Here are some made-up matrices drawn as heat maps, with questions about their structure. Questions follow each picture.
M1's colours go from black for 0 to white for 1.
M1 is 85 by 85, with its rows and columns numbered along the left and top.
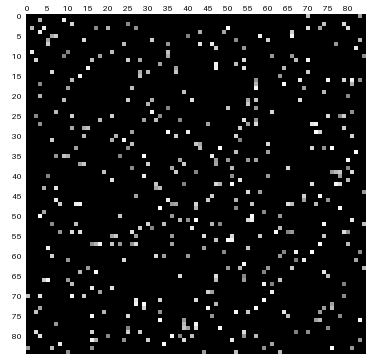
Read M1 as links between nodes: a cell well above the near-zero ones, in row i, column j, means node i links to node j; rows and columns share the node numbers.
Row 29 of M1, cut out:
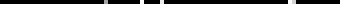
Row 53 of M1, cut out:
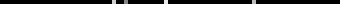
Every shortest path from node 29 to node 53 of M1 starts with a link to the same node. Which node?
node 40
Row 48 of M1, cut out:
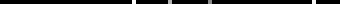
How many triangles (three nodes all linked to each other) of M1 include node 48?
1
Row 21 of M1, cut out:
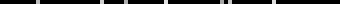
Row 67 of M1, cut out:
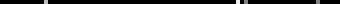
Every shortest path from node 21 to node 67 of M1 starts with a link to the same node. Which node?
node 25
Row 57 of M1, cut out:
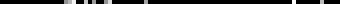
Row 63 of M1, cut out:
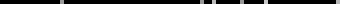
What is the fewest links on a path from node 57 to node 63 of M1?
3
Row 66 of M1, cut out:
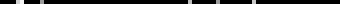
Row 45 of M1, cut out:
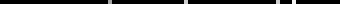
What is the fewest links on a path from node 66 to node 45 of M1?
4
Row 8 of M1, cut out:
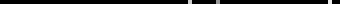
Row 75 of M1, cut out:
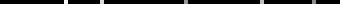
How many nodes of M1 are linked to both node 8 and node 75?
0
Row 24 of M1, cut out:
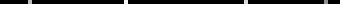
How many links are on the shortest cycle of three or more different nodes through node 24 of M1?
5
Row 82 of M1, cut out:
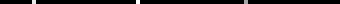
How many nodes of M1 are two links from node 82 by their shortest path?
8
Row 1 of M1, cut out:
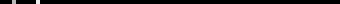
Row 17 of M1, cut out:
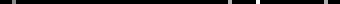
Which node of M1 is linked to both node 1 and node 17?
node 3
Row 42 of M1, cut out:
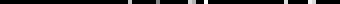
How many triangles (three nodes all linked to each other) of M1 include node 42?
3
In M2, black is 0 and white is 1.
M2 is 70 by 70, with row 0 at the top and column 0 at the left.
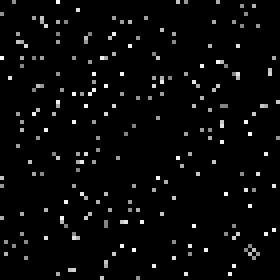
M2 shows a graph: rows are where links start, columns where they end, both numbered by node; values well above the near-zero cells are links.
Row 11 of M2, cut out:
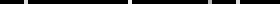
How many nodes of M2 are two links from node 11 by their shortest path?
9
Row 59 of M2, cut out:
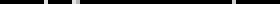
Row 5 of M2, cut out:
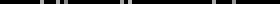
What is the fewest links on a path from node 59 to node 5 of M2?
2
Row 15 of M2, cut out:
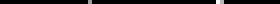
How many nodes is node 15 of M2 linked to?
3
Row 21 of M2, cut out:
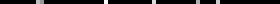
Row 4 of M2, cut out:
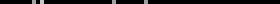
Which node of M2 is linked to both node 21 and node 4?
node 10
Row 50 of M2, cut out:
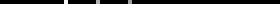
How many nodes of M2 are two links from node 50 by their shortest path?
6
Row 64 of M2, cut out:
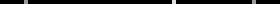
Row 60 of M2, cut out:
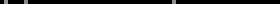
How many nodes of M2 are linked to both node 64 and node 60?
2
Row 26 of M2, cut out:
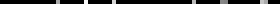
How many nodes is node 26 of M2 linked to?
8
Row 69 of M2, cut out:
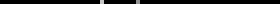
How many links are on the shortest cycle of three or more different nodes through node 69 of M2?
7
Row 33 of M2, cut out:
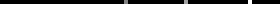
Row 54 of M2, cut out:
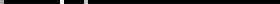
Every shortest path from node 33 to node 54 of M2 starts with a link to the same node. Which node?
node 46
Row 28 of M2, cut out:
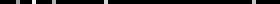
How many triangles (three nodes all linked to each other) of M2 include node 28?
1
